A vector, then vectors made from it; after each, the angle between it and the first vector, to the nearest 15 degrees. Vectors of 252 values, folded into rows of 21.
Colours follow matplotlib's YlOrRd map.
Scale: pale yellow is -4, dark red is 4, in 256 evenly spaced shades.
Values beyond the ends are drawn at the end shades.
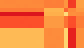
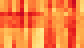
45 degrees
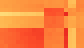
165 degrees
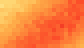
105 degrees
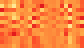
105 degrees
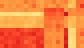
165 degrees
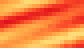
75 degrees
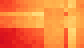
135 degrees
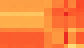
135 degrees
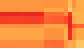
60 degrees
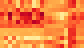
45 degrees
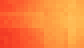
105 degrees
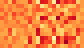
90 degrees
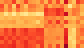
150 degrees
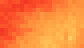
90 degrees
